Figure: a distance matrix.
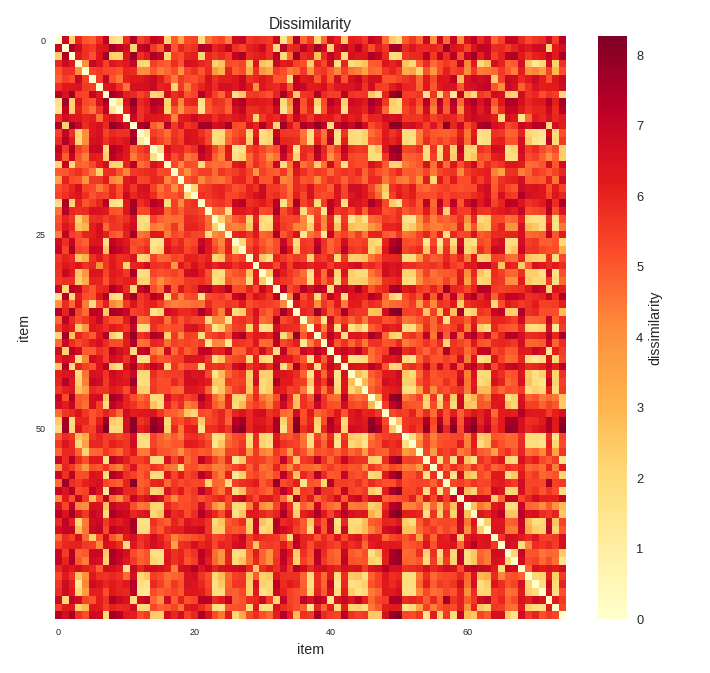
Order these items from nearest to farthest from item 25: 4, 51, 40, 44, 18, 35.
51, 18, 44, 4, 35, 40
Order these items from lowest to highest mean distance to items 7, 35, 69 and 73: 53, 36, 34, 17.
53, 36, 17, 34
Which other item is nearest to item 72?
40
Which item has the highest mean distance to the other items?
11
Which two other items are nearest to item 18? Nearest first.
55, 0
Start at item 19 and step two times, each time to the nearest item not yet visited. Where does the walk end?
48
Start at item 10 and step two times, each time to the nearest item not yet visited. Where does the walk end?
65
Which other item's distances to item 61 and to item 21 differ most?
50
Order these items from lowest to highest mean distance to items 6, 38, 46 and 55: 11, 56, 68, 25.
56, 25, 68, 11
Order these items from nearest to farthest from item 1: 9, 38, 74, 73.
73, 74, 9, 38
